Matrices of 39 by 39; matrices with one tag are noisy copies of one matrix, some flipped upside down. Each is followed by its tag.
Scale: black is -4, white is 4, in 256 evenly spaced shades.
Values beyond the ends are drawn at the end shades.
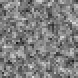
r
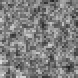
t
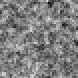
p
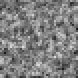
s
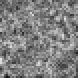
s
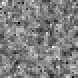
p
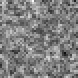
p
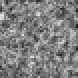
s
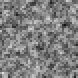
p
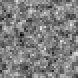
r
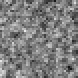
t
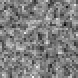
p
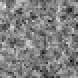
t
